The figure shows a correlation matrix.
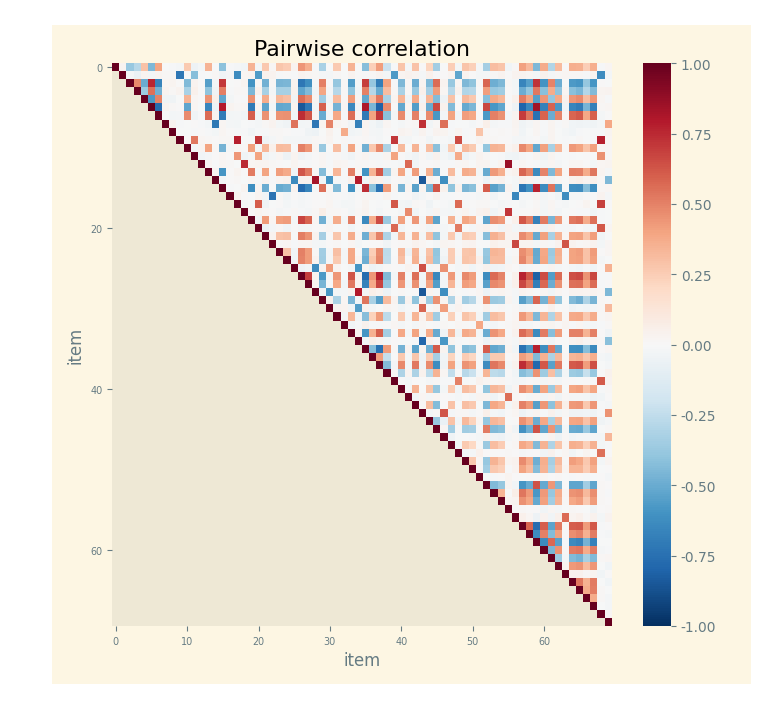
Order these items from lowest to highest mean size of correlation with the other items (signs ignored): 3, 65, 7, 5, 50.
7, 50, 3, 65, 5
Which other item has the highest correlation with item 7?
43
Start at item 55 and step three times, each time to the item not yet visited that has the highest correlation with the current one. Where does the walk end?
41
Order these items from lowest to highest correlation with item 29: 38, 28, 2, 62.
62, 28, 38, 2
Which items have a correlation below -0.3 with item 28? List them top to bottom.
7, 25, 30, 43, 46, 69
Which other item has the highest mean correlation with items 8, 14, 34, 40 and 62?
28
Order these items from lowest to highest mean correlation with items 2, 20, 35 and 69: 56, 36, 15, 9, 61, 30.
36, 56, 30, 9, 61, 15
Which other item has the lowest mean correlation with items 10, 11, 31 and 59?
1
